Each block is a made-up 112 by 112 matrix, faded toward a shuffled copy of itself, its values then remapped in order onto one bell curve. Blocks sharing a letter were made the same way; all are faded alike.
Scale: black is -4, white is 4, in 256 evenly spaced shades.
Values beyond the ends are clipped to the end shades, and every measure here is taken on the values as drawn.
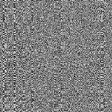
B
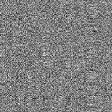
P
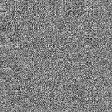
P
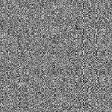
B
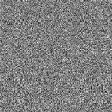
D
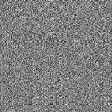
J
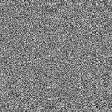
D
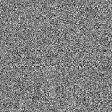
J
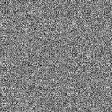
P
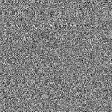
J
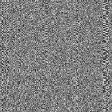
B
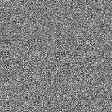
P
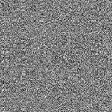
P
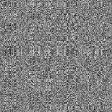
B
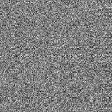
J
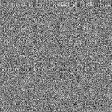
J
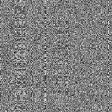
B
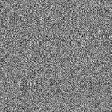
P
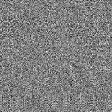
J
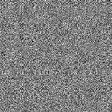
D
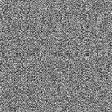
P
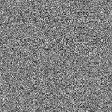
J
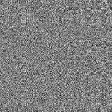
D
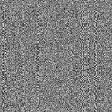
B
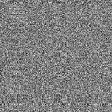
P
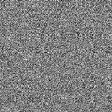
J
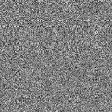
J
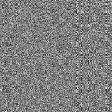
B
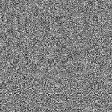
J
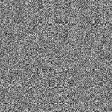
J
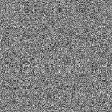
P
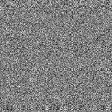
J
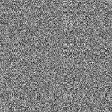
D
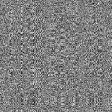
B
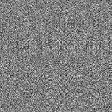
D
